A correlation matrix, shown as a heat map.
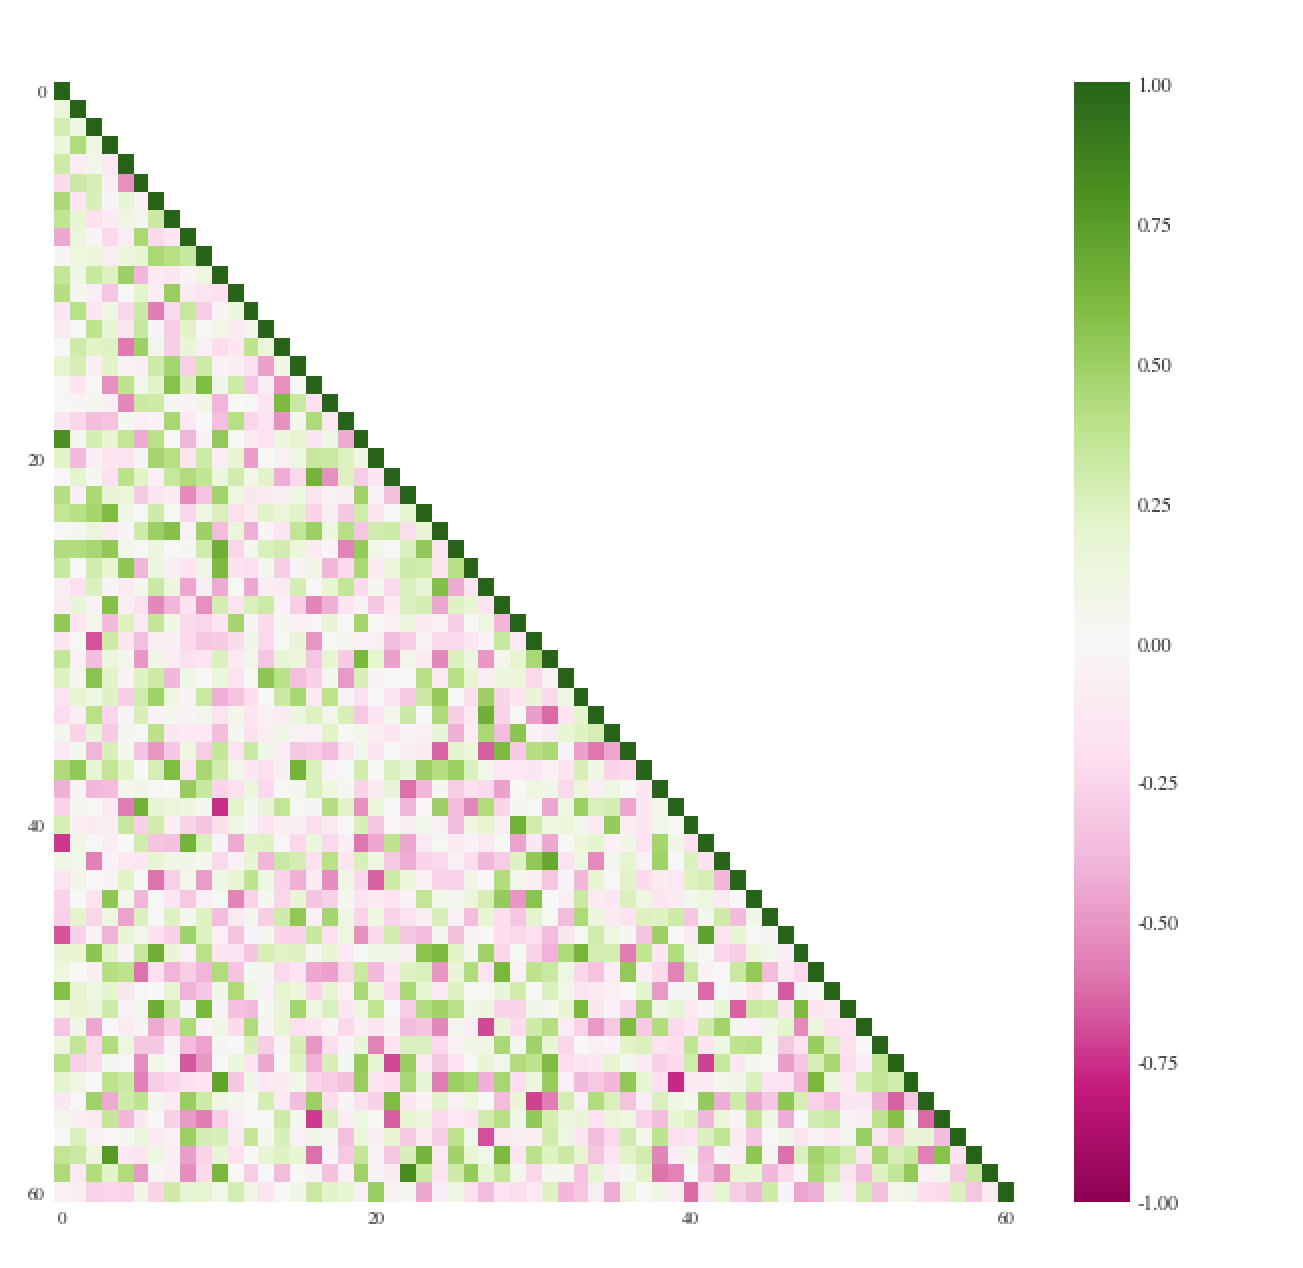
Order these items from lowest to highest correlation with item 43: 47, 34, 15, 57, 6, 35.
6, 15, 47, 57, 35, 34
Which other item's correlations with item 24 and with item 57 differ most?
27
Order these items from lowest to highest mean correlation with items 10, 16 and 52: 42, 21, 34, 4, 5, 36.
5, 42, 34, 36, 21, 4
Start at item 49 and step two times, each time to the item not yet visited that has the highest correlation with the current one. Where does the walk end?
19
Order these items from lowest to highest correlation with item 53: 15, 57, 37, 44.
57, 37, 44, 15
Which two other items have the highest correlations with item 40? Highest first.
29, 35
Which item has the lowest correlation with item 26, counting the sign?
39
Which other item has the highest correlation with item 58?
3
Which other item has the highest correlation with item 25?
10
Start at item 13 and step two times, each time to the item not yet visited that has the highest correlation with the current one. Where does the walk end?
2
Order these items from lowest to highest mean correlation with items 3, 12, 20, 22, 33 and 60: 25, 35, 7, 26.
35, 26, 7, 25
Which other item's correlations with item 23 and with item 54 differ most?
47
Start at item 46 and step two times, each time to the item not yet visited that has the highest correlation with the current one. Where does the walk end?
8
